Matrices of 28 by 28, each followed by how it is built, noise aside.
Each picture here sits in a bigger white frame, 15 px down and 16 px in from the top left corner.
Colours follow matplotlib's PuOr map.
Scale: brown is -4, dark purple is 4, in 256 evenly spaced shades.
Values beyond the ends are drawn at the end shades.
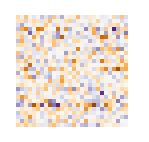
uneven rows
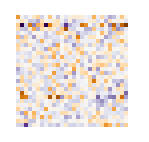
uneven rows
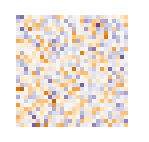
noise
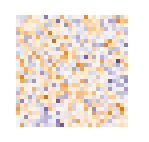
Toeplitz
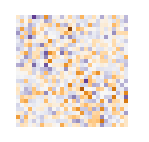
block diagonal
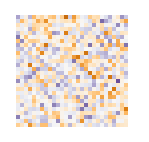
Toeplitz
